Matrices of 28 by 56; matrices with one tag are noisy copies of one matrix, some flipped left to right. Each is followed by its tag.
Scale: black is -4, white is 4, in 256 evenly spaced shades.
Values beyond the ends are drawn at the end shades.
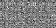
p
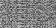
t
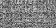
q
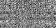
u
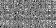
u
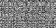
p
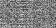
t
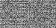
t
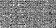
t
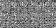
p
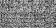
q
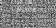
q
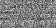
u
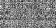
u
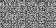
p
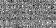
u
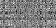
u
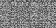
p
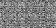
p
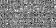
q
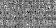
u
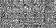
q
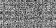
u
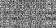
u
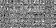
q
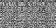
p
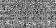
u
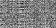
t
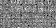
q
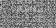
q
